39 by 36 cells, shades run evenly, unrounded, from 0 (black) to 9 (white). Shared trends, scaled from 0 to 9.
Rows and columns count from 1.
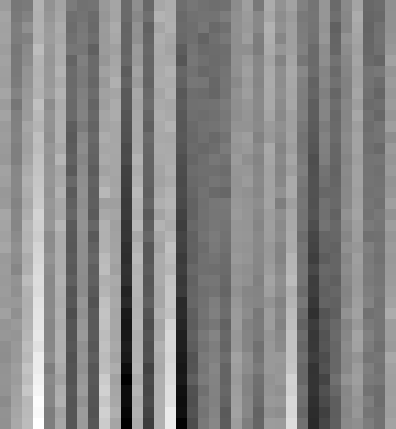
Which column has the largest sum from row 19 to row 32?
4
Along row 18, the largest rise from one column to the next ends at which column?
13
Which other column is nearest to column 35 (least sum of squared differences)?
19
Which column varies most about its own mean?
12
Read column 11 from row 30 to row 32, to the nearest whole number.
6 6 6
